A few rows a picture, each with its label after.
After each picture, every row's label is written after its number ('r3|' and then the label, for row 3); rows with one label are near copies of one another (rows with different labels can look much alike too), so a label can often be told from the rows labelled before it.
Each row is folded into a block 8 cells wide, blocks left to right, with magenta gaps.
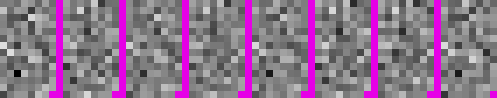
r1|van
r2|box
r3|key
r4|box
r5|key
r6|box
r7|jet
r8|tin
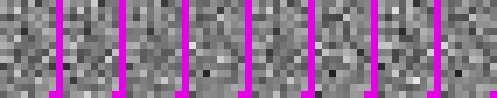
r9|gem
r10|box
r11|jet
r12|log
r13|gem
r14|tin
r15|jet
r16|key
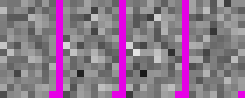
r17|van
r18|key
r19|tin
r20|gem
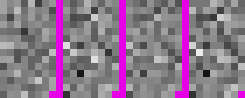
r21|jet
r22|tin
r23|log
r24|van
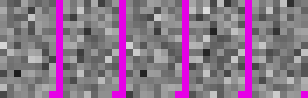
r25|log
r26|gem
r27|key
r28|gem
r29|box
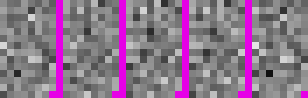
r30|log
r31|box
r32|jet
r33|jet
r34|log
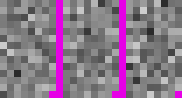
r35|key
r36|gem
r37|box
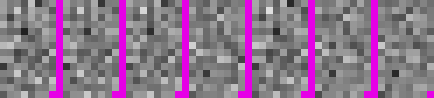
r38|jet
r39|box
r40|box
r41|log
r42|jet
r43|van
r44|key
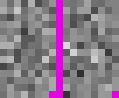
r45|gem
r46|tin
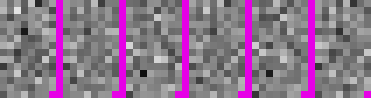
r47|gem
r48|box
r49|log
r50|box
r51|tin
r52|jet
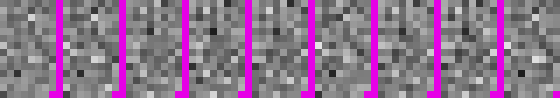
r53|log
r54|log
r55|box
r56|box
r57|jet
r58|tin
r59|jet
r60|jet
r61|log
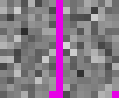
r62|gem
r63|van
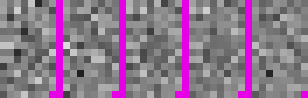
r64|jet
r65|key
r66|gem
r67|gem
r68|key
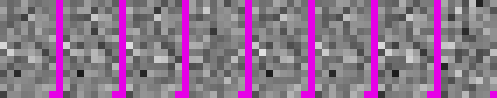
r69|tin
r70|key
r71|log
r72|gem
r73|van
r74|van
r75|tin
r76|jet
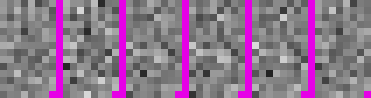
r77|jet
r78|box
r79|tin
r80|tin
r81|log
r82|box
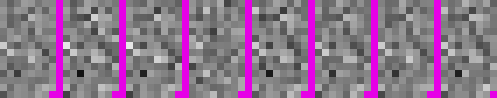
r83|tin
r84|key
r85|log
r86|box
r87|van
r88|van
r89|tin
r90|van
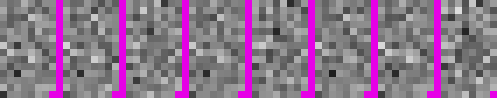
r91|tin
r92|log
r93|box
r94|tin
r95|jet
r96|key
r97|tin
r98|gem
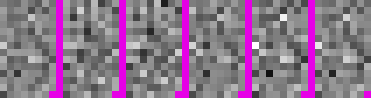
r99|log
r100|jet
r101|jet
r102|van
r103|log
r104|log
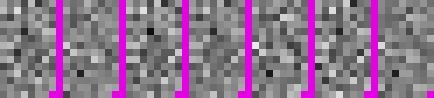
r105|gem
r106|tin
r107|gem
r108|gem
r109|van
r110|box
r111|key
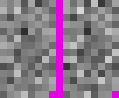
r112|gem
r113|gem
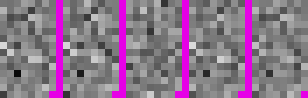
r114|van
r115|tin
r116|box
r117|log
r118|van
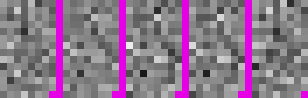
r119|box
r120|key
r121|log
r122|log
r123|jet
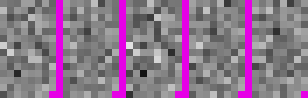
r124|van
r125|box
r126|tin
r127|box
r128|gem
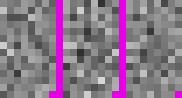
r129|van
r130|jet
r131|gem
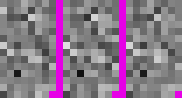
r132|van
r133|key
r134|tin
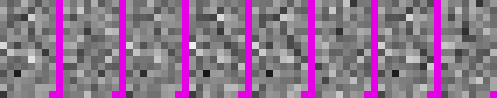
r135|tin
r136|gem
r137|tin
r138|key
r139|van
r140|box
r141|log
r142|jet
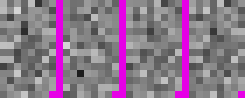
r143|gem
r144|key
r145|jet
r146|gem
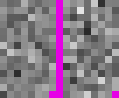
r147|tin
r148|box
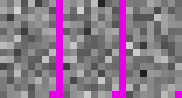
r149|gem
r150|box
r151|van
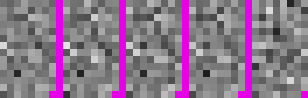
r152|key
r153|tin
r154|van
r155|van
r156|jet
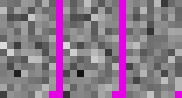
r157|van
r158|tin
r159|box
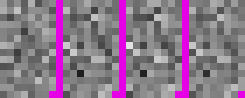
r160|gem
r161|van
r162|van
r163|van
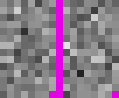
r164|gem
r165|log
